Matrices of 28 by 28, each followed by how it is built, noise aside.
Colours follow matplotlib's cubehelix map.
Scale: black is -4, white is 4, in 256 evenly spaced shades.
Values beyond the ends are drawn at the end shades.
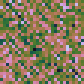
Toeplitz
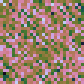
Toeplitz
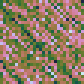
Toeplitz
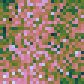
smooth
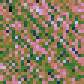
Toeplitz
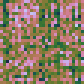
blocks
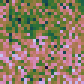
smooth
